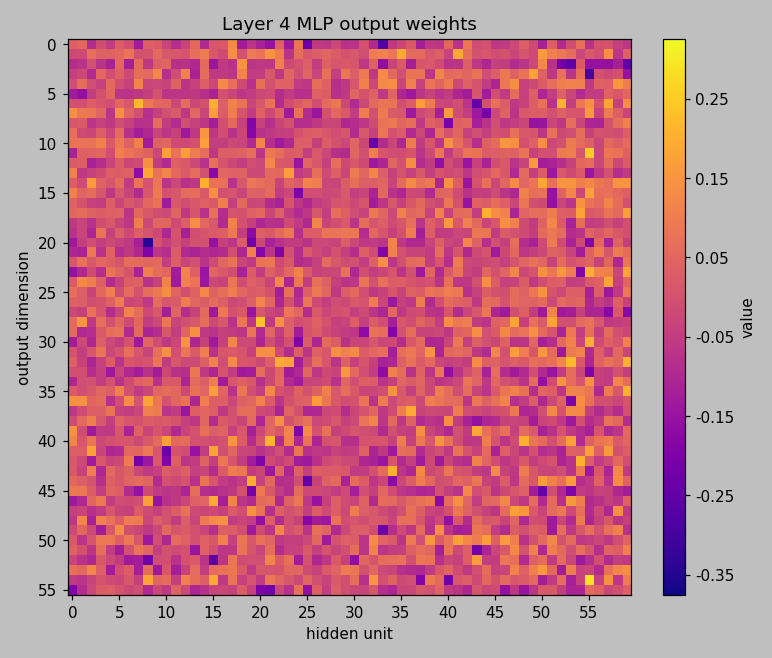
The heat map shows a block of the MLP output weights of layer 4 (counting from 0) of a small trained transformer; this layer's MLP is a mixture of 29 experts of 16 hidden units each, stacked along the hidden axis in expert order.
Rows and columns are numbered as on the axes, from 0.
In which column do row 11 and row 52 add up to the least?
15
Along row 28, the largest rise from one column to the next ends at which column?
20
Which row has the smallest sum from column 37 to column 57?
2
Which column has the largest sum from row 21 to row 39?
59
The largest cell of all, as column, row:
55, 54
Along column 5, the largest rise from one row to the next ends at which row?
35
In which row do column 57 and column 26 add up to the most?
24
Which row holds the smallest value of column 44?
7
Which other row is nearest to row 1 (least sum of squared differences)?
22
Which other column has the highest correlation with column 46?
41
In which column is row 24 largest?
57
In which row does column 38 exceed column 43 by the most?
6
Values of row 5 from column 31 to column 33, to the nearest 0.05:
0 0.05 -0.05
